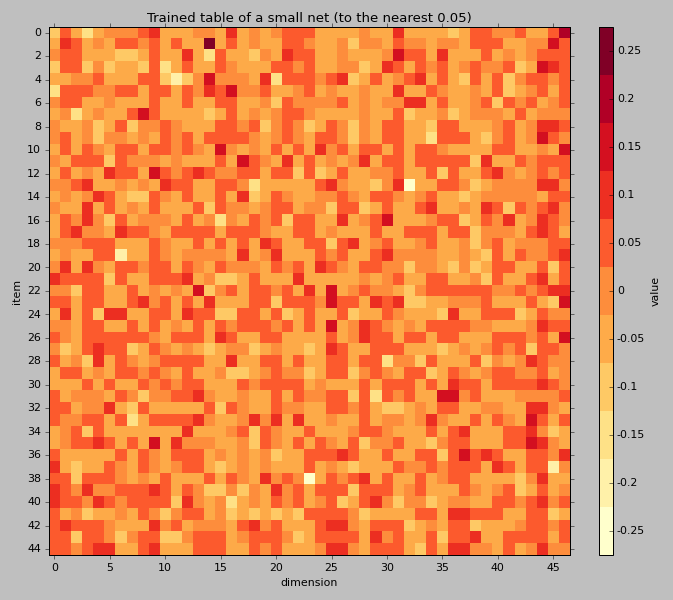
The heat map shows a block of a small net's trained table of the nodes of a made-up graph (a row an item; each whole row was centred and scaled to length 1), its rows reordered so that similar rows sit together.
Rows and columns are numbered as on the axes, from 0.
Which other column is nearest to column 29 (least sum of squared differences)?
4
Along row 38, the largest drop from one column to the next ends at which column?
23
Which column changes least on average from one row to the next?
24
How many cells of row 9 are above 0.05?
1
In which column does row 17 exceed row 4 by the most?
11
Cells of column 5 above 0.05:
4
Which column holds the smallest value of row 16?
15
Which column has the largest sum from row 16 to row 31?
44
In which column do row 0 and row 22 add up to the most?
46
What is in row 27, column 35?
-0.1
